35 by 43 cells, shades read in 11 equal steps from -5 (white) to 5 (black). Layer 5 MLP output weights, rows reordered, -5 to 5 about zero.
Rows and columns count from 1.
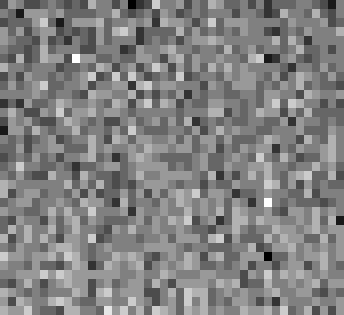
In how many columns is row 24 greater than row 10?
13
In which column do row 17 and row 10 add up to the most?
35
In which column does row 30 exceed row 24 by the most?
12
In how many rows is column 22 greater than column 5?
11
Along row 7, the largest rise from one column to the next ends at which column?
34
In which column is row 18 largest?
15
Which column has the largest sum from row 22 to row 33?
19
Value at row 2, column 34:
3
